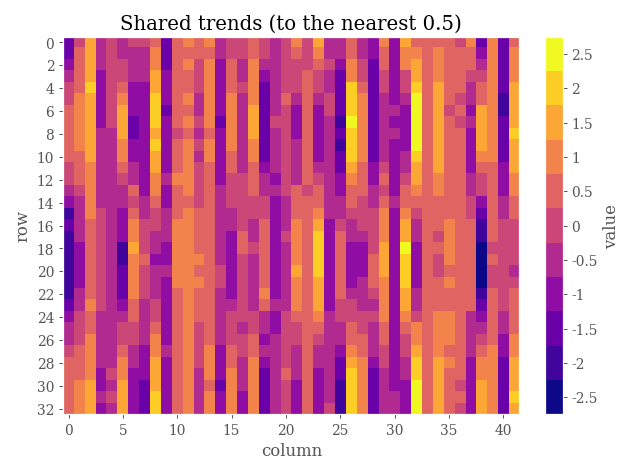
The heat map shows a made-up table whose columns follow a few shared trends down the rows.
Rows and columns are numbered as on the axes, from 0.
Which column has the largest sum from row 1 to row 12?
32
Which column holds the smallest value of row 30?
25
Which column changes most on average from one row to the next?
38
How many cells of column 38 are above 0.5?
10
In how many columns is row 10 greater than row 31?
5
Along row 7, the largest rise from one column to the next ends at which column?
26
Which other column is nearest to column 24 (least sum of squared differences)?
19
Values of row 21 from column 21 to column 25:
1 0.5 1.5 -1 0.5
